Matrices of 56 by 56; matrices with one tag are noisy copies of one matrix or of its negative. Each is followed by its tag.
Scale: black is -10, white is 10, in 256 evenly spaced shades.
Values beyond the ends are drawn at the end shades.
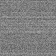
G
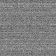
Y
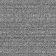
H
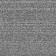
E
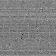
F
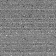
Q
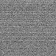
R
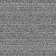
Y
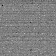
R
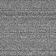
F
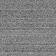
Q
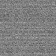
H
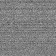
E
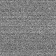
G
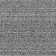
F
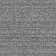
H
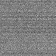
G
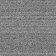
G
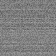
Q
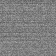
R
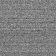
Q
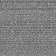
E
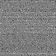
G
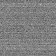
Y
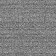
H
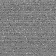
R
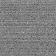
R
